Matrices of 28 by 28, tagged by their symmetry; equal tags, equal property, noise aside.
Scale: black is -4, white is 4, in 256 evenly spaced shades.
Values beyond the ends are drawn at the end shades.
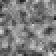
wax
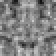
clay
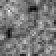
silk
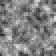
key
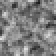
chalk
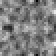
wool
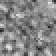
key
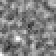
key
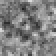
silk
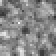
key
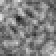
silk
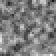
wax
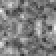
wool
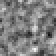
chalk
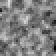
wax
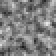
chalk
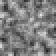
key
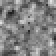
wax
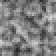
chalk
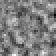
chalk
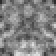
clay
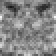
clay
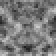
clay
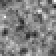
key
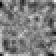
key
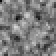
silk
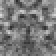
clay
